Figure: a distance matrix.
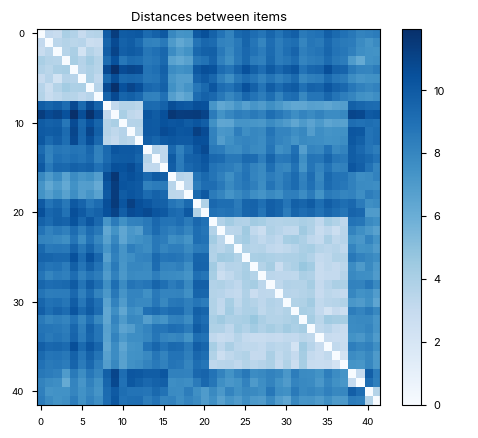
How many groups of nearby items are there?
8
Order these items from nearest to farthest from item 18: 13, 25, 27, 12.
27, 25, 13, 12
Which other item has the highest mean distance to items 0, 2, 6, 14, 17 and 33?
9
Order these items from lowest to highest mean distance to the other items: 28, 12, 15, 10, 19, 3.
28, 3, 10, 12, 15, 19
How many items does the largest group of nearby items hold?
17
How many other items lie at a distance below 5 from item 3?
7
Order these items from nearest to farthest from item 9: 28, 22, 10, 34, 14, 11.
11, 10, 22, 34, 28, 14
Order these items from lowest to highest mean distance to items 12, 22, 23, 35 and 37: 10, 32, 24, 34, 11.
34, 24, 32, 10, 11
